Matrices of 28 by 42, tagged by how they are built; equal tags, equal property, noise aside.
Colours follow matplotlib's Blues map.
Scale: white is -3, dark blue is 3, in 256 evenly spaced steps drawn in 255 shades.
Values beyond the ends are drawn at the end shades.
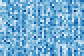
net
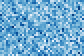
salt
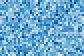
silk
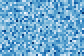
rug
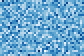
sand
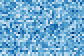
net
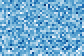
rug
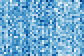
net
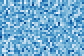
net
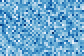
salt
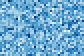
sand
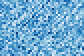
silk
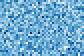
rug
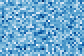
sand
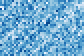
silk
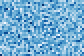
sand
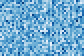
sand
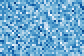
salt
